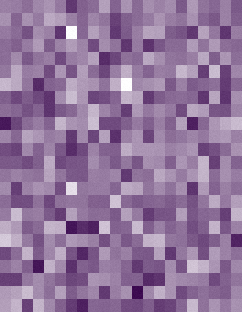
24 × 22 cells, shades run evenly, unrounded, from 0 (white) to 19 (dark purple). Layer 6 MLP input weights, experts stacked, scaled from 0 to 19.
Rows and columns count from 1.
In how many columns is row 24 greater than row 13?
14
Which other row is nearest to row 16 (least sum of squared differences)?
4
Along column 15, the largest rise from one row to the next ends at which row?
24
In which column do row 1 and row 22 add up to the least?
10
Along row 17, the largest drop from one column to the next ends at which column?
22
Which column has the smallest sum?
15
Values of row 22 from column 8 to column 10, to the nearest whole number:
14 8 9
